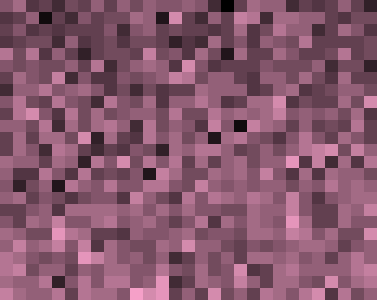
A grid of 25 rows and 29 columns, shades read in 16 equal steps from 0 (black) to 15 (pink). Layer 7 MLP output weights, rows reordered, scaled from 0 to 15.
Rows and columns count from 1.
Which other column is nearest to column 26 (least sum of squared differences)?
28
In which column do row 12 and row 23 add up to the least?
17
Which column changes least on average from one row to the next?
22
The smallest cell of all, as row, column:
1, 18
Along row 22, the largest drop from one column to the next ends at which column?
14
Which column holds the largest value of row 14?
23
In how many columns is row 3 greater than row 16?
6
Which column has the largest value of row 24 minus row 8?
13
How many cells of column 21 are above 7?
17
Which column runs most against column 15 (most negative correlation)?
19
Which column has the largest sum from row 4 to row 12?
12
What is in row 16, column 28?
10
